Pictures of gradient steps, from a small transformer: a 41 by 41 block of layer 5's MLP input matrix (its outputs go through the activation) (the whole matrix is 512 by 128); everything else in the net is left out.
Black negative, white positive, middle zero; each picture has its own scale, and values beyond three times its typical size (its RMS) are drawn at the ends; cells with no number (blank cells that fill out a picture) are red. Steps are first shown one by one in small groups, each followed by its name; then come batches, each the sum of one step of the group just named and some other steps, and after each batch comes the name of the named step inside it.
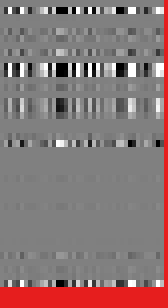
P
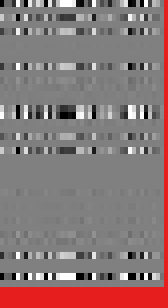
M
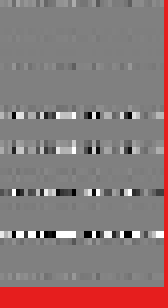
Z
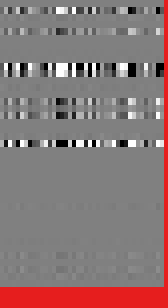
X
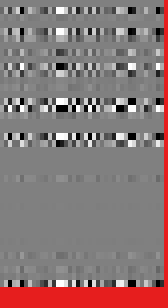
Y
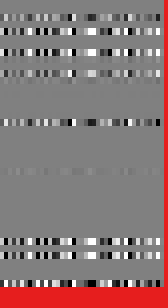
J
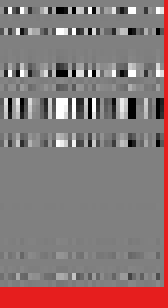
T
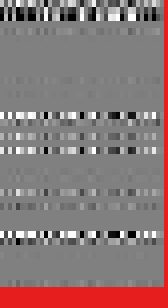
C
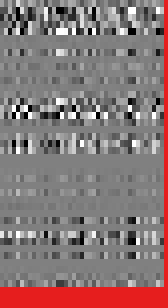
C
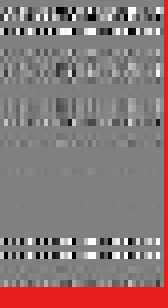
J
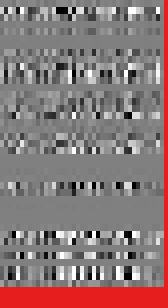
Z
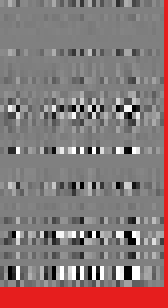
Z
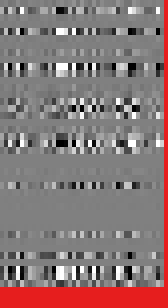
X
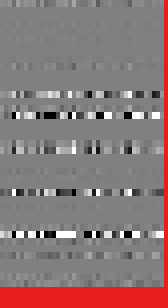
Z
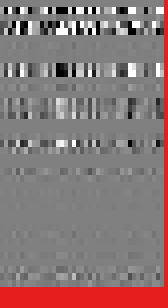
T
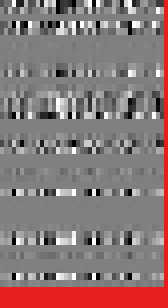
T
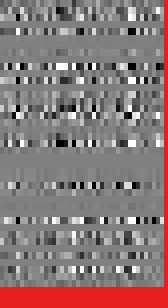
X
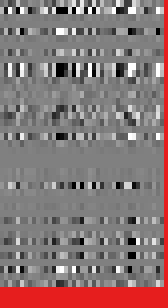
P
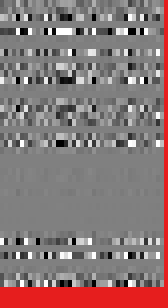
J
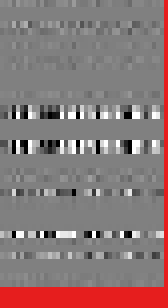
Z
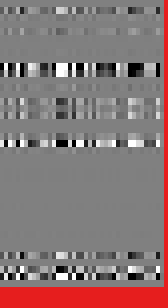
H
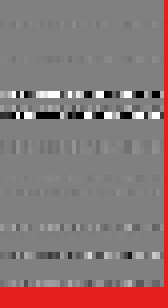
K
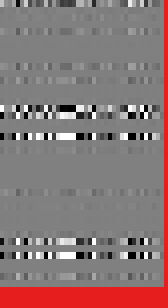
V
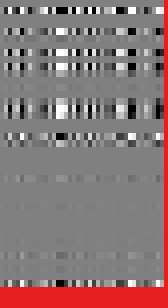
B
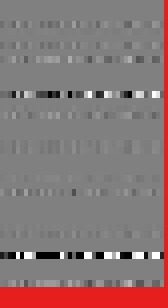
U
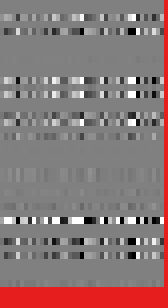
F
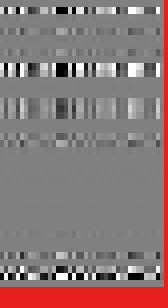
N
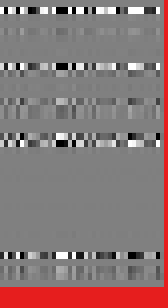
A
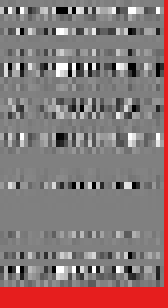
B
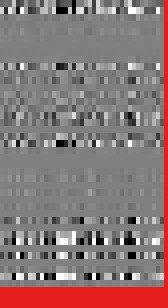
A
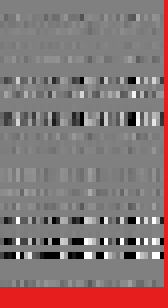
U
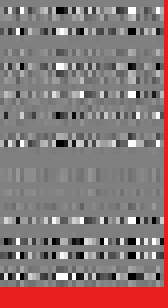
F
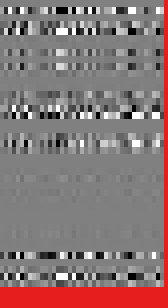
B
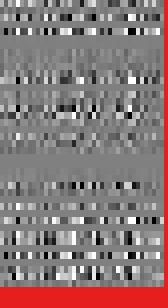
F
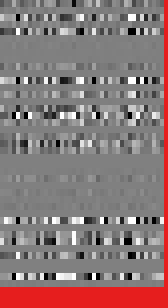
F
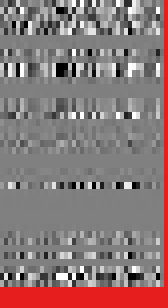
N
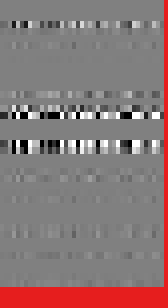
K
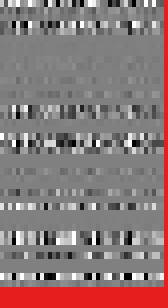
U
